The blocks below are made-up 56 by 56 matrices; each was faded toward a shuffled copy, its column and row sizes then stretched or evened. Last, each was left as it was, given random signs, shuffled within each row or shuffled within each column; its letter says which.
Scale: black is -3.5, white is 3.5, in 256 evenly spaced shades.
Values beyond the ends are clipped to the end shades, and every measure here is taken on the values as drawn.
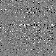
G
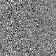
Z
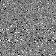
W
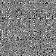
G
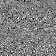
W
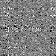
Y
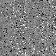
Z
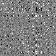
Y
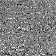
W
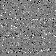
W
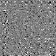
Y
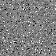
W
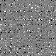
G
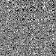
G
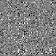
Y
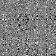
G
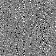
Z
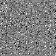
G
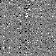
G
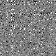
G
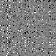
Y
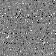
W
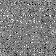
W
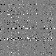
Y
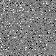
W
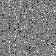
Z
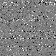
W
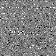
W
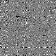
G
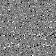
W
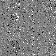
Z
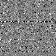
W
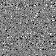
W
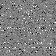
W
